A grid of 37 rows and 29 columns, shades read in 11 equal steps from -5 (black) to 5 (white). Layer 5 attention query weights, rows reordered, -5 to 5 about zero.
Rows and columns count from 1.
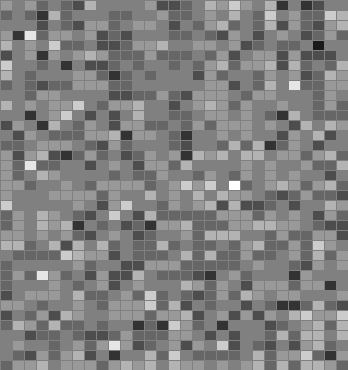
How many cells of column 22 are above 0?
12
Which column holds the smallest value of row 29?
28
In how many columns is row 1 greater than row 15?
13
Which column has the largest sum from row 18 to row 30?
4
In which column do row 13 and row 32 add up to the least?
1
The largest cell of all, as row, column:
19, 20
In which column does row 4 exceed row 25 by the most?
3
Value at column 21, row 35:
0
